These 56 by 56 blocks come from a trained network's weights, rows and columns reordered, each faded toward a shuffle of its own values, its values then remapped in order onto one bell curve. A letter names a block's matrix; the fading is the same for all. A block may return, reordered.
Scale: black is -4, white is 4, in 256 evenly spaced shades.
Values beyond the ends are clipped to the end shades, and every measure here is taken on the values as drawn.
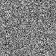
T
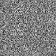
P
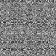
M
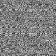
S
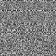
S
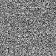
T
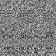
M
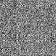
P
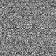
M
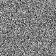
T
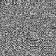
M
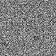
P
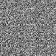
P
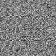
M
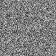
T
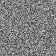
T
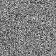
T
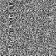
P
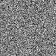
T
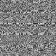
S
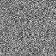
M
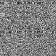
M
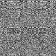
S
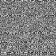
S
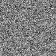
T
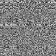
S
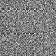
P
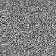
M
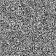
T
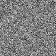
T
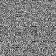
M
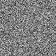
T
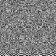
S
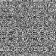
M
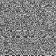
S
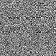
M
